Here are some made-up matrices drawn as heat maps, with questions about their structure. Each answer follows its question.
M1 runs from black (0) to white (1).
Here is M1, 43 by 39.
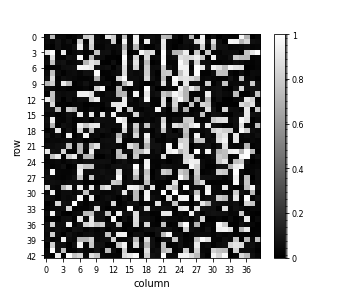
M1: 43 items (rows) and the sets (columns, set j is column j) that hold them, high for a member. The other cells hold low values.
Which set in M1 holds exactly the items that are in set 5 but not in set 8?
20
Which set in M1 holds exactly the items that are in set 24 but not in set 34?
9
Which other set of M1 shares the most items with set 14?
21
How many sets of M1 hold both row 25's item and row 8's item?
4
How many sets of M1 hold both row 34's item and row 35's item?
2
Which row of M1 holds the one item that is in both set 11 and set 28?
0
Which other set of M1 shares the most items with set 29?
23
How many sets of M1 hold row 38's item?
6
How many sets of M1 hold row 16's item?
11
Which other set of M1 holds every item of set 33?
35
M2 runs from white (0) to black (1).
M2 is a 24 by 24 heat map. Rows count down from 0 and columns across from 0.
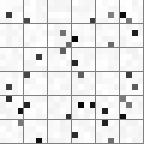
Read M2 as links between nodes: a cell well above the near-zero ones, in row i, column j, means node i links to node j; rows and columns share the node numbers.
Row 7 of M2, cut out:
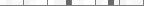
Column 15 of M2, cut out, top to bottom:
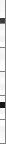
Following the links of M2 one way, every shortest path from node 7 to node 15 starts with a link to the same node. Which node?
node 18
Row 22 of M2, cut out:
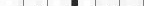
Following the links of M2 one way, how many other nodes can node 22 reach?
4
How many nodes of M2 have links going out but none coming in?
9
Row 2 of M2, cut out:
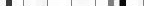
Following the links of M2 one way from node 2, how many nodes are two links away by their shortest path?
2
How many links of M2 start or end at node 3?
5
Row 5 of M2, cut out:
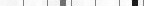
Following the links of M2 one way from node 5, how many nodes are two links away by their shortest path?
1
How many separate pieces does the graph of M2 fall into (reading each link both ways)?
2
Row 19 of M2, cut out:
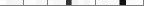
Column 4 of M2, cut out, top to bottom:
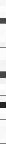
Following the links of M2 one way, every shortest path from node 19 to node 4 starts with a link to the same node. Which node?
node 20
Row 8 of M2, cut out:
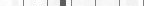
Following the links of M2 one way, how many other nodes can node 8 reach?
5
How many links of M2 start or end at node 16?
2
